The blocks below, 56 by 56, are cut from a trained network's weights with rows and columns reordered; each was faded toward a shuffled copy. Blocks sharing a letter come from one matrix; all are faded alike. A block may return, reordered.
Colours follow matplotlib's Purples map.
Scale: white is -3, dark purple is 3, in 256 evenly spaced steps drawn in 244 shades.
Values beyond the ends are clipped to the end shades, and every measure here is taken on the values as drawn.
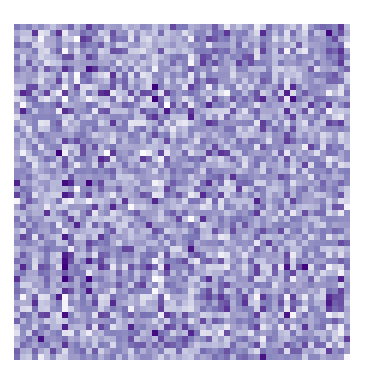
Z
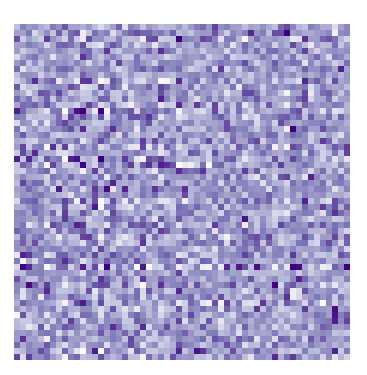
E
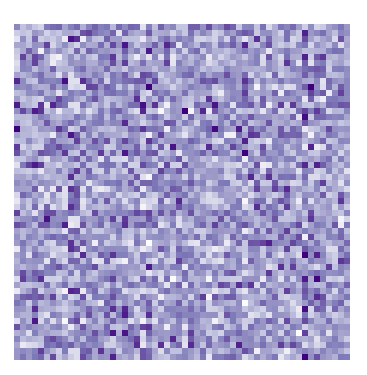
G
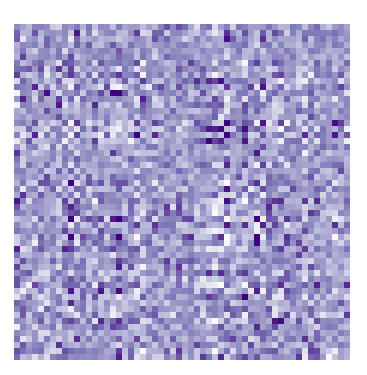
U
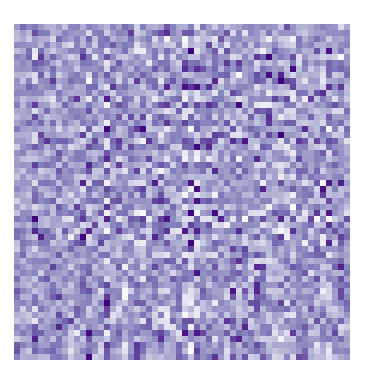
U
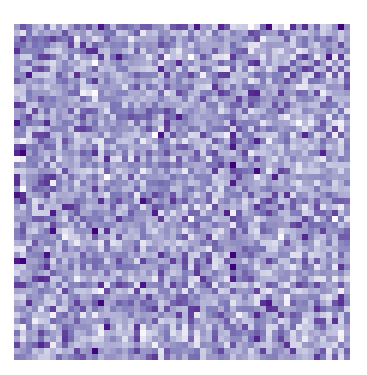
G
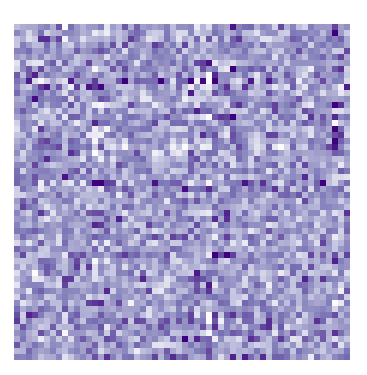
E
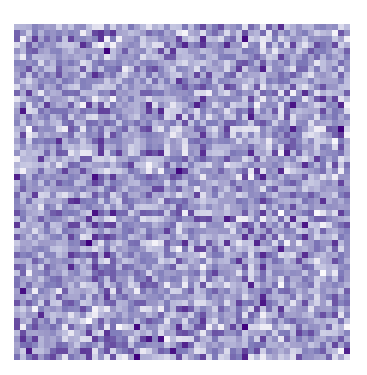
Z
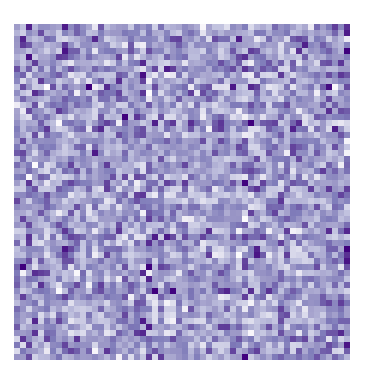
G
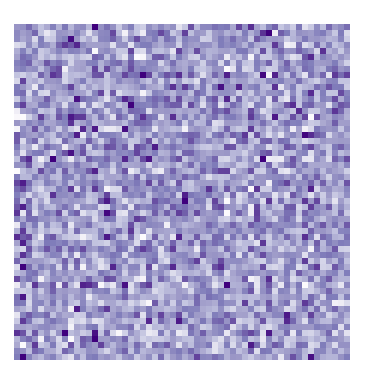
E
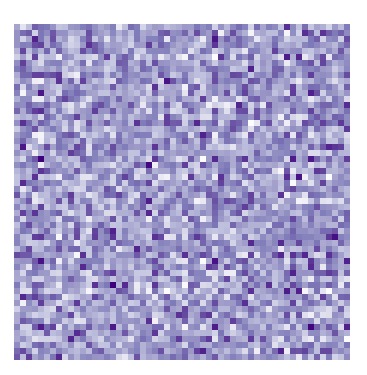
G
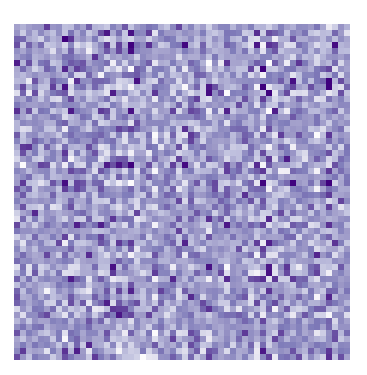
U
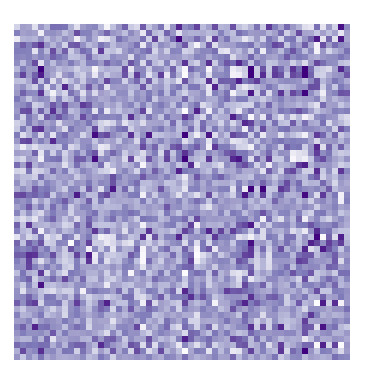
U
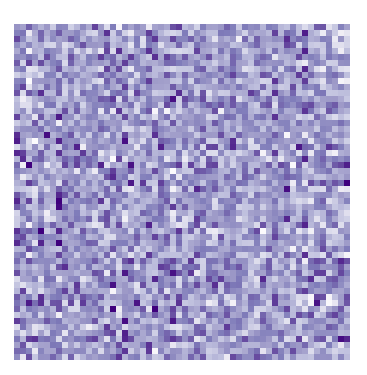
G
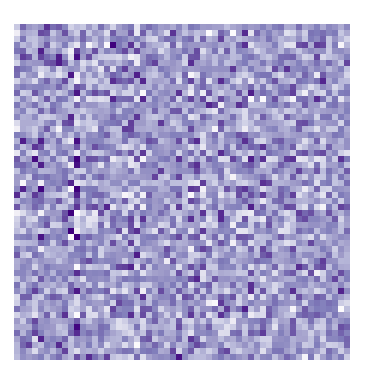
Z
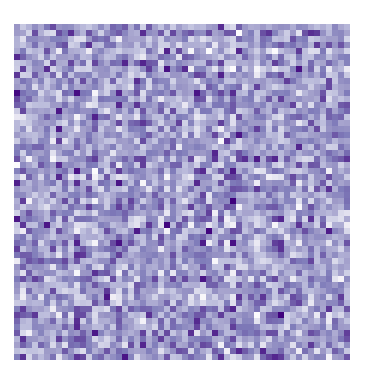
G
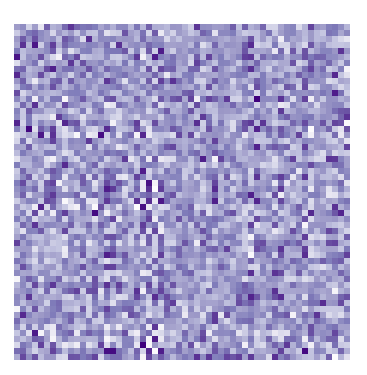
G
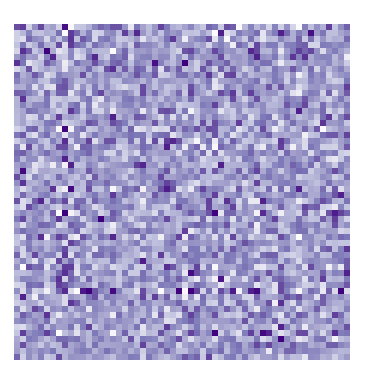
E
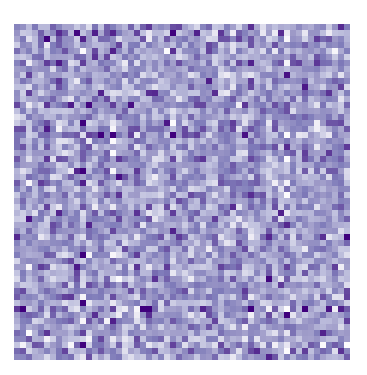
E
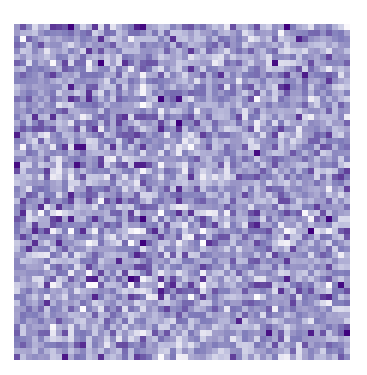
E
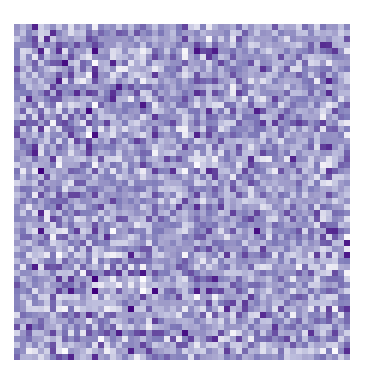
G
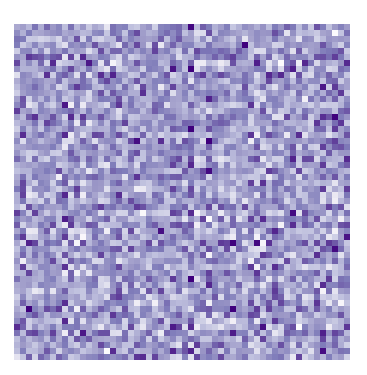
G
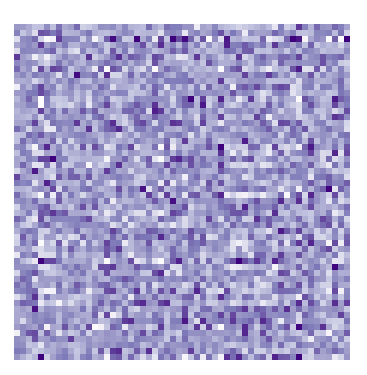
E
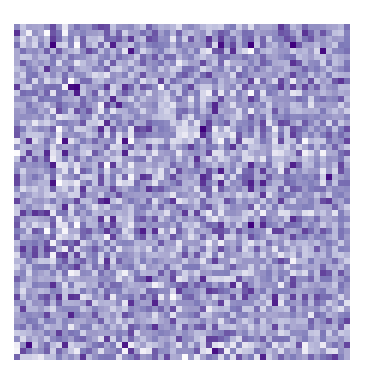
G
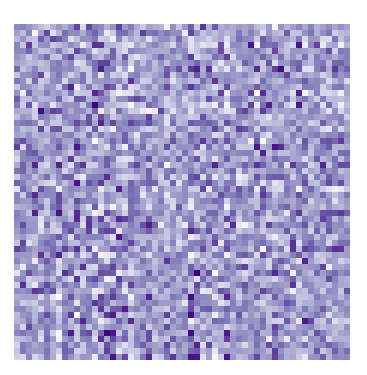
G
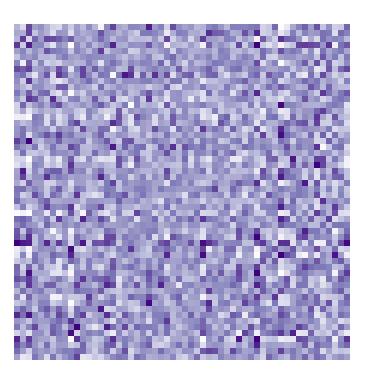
U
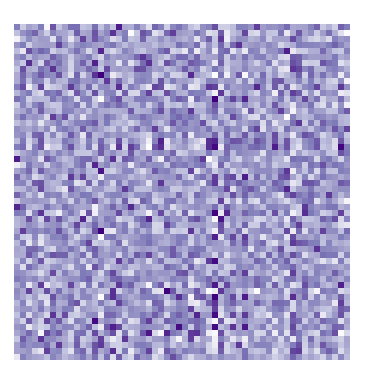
Z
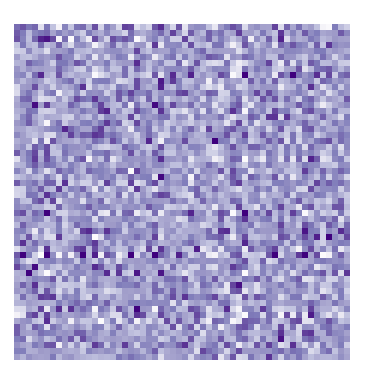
E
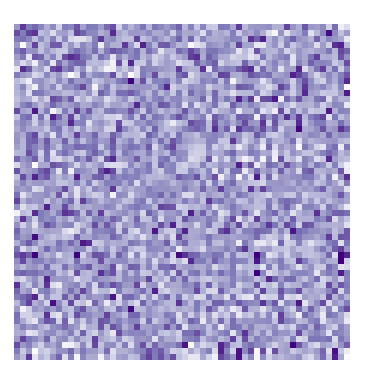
G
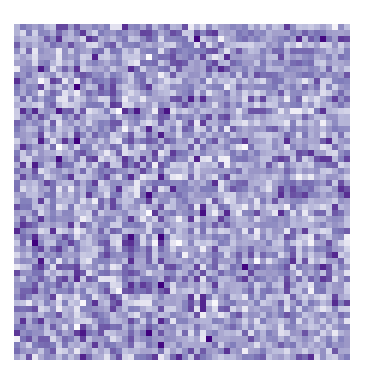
G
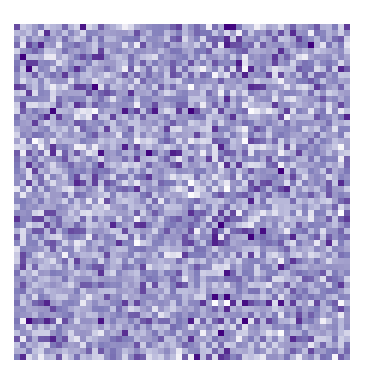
E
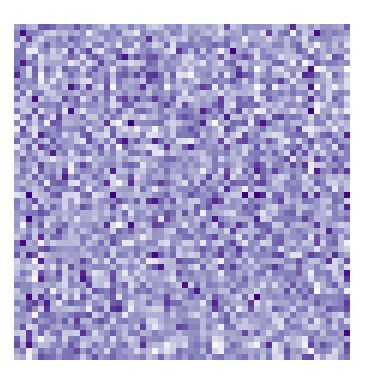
G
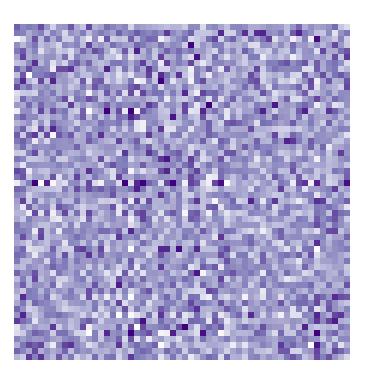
E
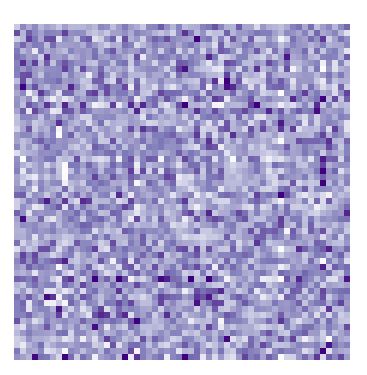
E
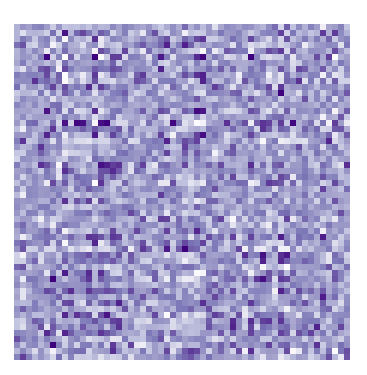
U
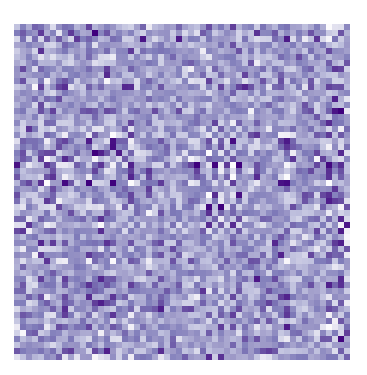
U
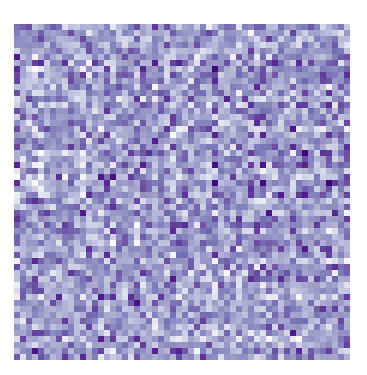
G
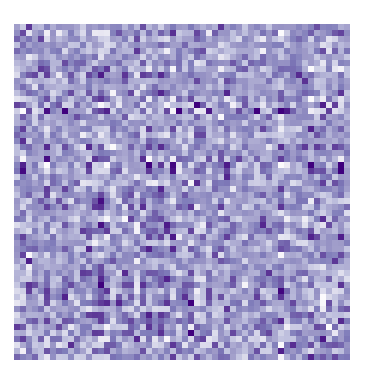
U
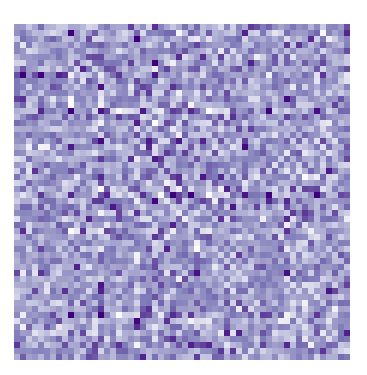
Z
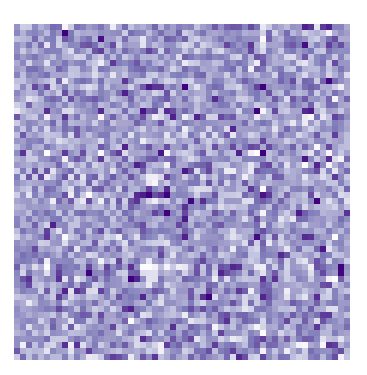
E
